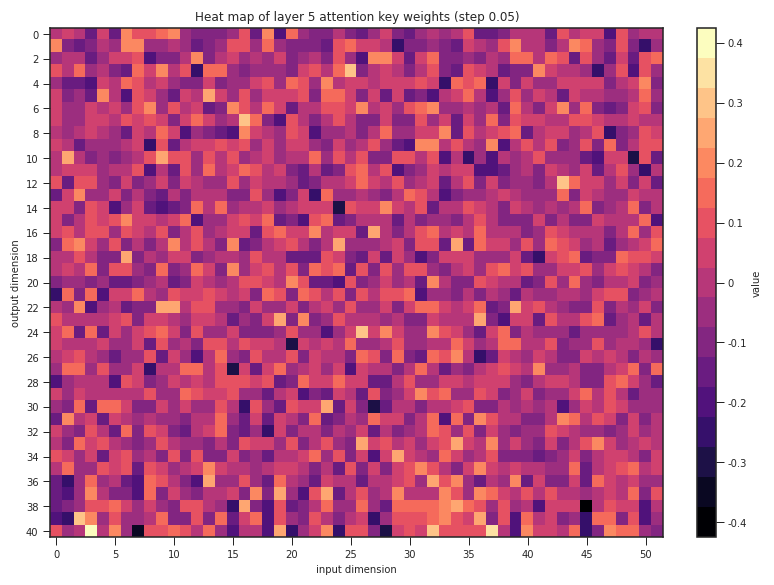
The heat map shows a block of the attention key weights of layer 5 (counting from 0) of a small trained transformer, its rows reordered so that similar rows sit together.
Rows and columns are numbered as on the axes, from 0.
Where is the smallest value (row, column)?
38, 45
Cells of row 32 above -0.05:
25
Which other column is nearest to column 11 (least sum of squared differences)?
48
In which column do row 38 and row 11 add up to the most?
16
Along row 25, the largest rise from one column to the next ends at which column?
21
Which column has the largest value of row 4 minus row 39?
50
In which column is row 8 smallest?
47
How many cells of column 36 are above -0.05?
23
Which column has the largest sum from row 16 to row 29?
32
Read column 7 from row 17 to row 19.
0 -0.1 -0.05
